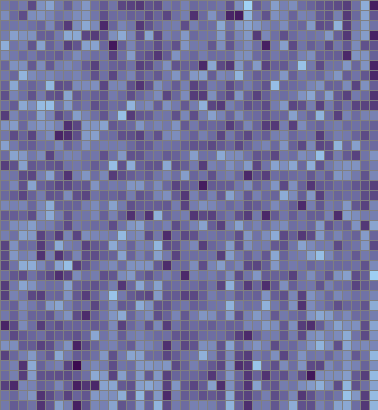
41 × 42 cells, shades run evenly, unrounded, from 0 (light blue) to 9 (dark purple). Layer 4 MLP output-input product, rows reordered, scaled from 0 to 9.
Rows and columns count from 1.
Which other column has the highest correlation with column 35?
24
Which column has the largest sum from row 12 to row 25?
8
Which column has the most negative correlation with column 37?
10
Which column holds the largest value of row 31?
34
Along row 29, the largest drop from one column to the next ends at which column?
26
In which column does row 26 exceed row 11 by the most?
5
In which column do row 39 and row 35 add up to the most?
9
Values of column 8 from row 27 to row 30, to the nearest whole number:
1 6 2 3
